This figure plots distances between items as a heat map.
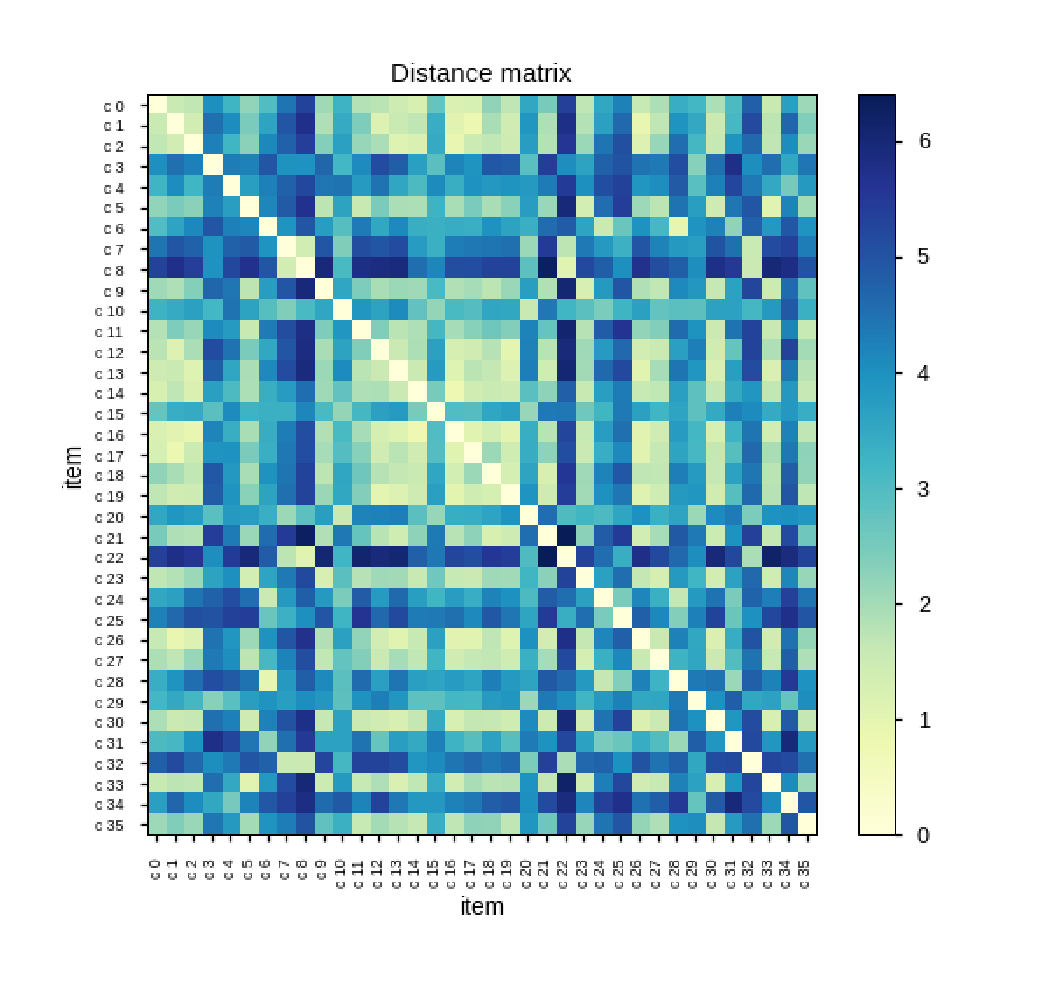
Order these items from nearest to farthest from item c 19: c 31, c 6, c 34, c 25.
c 31, c 6, c 25, c 34
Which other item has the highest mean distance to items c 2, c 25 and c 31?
c 34
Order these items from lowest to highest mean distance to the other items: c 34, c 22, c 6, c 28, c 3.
c 6, c 28, c 3, c 34, c 22
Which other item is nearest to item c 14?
c 16
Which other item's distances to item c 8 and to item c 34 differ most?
c 22
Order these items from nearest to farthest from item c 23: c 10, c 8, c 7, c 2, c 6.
c 2, c 10, c 6, c 7, c 8
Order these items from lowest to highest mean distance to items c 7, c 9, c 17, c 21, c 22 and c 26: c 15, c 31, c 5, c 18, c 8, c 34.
c 18, c 5, c 15, c 31, c 8, c 34
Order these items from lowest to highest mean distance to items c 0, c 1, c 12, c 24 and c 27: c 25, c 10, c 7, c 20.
c 10, c 20, c 25, c 7
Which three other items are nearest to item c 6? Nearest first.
c 28, c 24, c 31
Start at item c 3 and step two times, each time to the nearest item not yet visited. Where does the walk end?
c 20
